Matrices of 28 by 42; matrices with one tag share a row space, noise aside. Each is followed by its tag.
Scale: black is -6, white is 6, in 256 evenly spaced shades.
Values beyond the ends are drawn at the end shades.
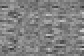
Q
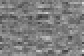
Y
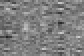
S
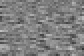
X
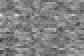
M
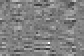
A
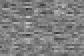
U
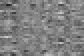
S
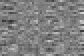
Q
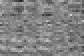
Y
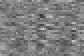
X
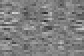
S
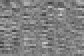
S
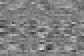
X
